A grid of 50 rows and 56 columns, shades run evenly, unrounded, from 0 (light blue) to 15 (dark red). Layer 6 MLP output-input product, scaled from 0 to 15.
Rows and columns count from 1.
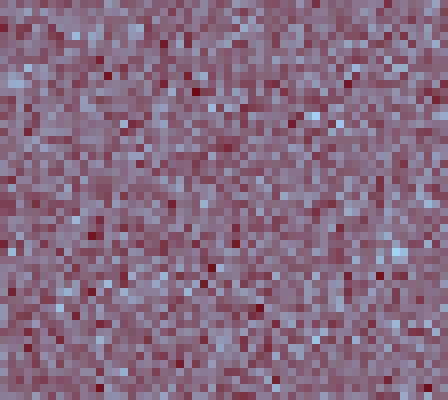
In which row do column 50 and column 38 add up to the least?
32
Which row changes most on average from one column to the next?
35
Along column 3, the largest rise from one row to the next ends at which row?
31
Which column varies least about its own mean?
15
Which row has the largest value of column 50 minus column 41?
50
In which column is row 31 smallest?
54
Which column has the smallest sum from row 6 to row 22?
6
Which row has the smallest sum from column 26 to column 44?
25
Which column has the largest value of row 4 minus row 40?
1
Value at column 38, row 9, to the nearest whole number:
10
